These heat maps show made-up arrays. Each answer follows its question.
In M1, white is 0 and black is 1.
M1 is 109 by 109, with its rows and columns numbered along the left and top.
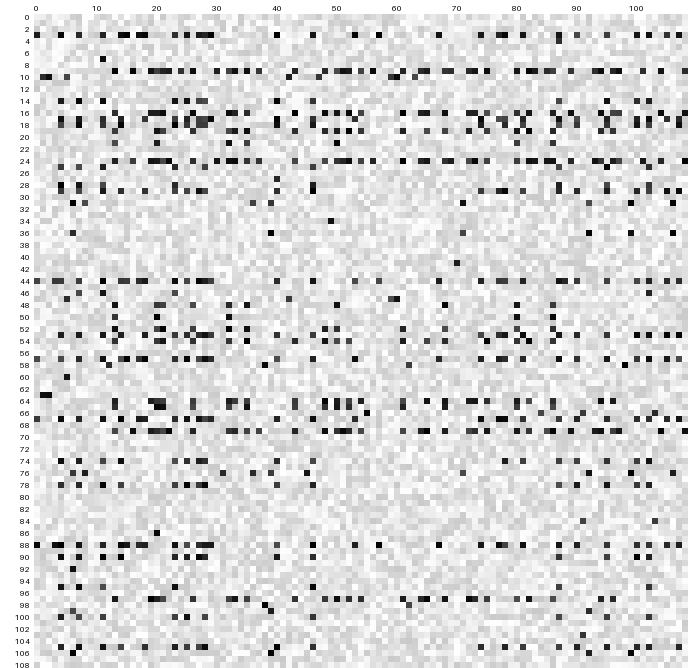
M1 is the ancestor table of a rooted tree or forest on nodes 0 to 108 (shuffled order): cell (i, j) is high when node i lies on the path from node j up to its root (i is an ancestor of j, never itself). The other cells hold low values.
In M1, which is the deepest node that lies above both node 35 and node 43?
65
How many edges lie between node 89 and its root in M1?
4
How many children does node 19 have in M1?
5
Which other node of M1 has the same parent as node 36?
8
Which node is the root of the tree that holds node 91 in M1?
66
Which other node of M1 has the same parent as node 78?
81
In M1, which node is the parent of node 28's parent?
100
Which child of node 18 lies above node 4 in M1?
74
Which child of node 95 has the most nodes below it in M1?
46
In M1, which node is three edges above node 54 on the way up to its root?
97
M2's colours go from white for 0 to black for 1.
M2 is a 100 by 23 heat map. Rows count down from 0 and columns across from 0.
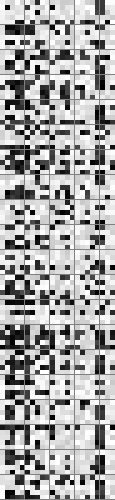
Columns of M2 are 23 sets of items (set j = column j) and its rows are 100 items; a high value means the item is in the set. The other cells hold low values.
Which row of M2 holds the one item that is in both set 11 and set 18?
4
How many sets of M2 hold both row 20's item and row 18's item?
5
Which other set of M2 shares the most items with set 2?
5
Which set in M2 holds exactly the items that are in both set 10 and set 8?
0
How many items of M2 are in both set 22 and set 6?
5
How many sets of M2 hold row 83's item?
6
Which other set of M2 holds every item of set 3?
4
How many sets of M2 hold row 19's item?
8
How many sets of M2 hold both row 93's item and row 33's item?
3
